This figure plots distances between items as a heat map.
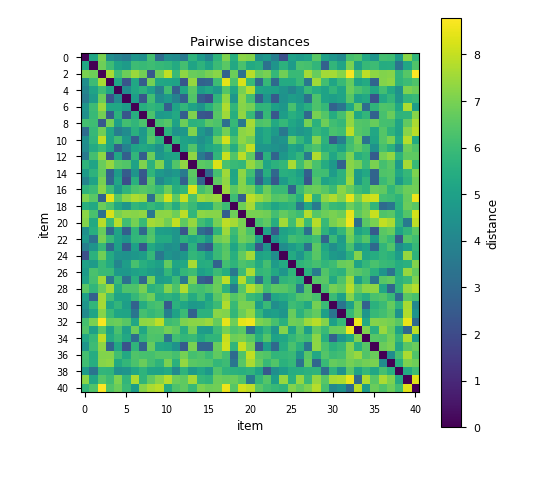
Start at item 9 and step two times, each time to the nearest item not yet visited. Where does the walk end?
24
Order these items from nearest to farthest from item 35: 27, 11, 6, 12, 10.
12, 27, 11, 10, 6
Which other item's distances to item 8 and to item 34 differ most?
2
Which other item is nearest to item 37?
28
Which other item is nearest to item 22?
38
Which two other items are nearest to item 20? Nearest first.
33, 39
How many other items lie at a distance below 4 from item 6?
4
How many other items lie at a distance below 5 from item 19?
3
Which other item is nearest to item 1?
29
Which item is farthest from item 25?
13
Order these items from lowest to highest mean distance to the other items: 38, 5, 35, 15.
5, 15, 38, 35
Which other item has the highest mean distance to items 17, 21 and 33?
32
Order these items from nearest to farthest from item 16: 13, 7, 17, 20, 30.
30, 7, 20, 17, 13
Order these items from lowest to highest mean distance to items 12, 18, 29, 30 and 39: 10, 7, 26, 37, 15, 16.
15, 7, 10, 26, 37, 16
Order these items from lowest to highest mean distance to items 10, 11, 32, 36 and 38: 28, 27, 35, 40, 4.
4, 40, 35, 27, 28
